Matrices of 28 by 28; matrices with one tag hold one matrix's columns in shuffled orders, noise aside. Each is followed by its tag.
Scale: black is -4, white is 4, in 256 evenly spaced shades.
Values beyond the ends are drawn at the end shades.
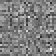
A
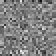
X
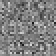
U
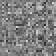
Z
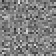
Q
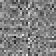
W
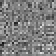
U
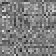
A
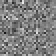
Q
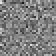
Q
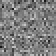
W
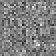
Z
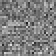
U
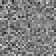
Q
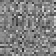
A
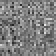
Z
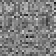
A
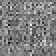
Z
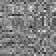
A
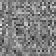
Z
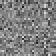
W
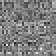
U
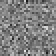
X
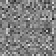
Q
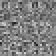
U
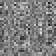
Z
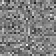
Q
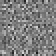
X
